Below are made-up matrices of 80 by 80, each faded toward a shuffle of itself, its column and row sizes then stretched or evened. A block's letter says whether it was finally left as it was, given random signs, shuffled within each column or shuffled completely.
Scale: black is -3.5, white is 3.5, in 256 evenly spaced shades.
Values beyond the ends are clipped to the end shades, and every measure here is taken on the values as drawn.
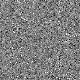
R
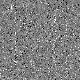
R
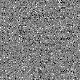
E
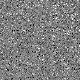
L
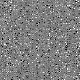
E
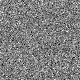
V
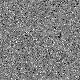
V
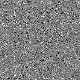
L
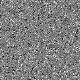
R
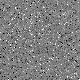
V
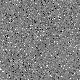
V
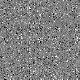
E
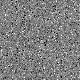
R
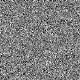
L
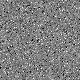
V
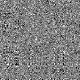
E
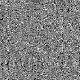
E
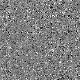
L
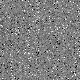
R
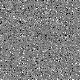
L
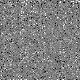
L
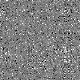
E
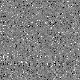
E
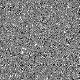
L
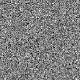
E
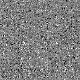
L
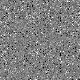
L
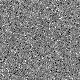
V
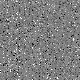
R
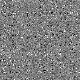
L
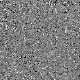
L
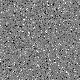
V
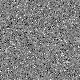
V
